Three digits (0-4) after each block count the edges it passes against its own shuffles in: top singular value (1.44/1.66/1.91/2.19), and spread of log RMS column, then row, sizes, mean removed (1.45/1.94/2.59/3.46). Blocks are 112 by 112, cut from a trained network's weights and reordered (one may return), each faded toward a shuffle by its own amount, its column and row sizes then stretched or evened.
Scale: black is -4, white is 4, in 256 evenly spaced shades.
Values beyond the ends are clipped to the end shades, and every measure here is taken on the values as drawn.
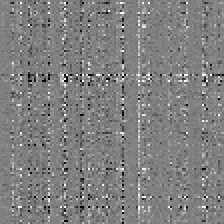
3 4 3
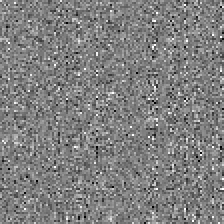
2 3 0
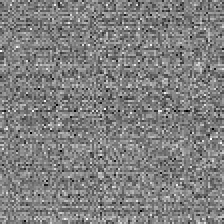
4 1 0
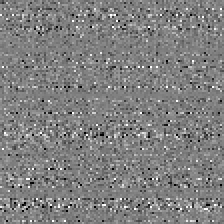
0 0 4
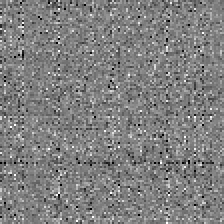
1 3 0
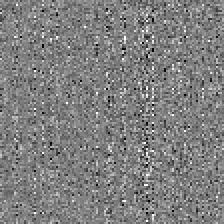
1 4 1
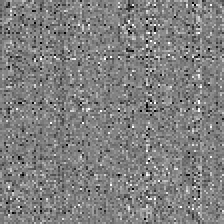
1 3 2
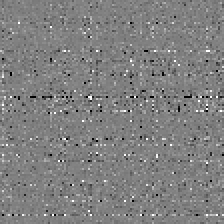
2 2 3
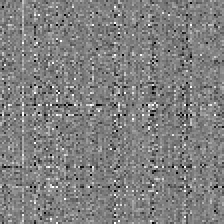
2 3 2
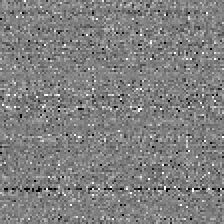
2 0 3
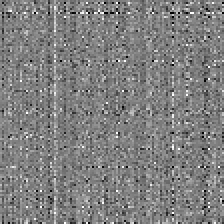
3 3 3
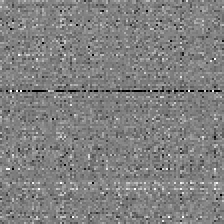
4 2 3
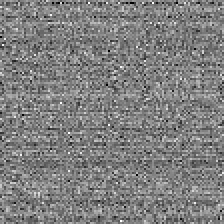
4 1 1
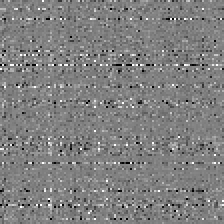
2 1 4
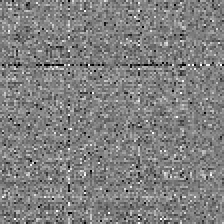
3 2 1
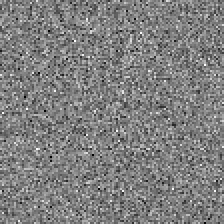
1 0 0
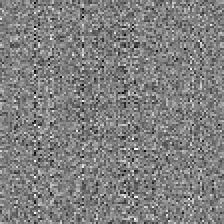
4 3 0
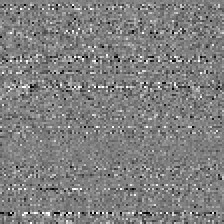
2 0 4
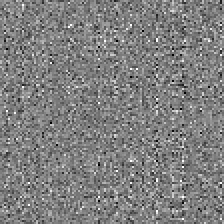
3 3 1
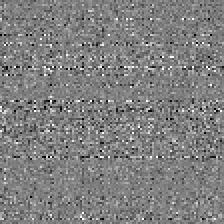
1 2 4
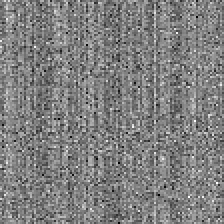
4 0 0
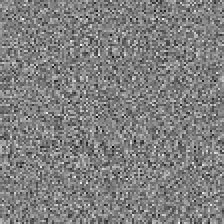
4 0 2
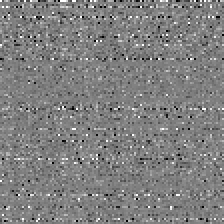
1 0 4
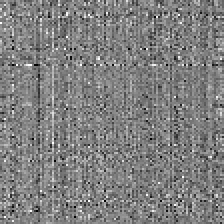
4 2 3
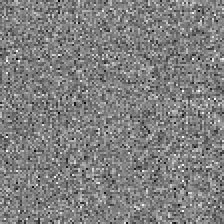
0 1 1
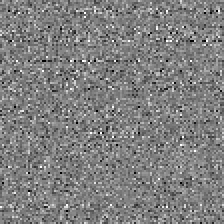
0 2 3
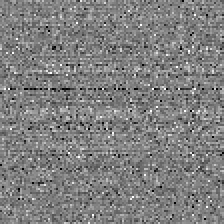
3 0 2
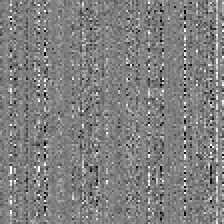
3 4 1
